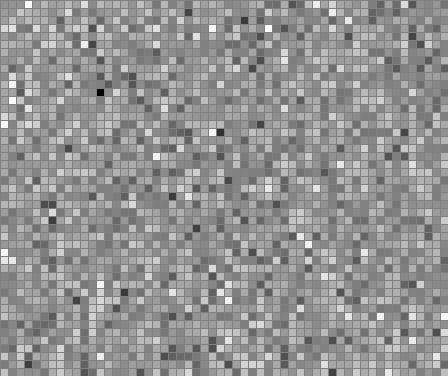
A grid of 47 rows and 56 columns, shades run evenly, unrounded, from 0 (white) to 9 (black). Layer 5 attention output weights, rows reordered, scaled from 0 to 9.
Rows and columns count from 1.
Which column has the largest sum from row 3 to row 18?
33
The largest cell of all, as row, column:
12, 13
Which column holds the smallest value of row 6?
11
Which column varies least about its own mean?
26
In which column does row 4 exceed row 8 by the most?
36
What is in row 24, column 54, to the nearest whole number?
3
